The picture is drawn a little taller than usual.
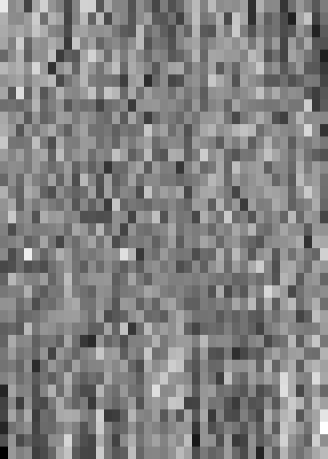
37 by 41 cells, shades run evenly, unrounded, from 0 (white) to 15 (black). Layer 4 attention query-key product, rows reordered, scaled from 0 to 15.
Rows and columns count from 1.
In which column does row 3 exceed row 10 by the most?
40
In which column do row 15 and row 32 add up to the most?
1
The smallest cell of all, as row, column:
35, 41
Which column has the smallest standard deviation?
21
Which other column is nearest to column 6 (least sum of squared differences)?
18
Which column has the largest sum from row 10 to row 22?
24
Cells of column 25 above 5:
33
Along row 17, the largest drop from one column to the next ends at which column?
15
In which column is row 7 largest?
19
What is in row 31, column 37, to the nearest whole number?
5
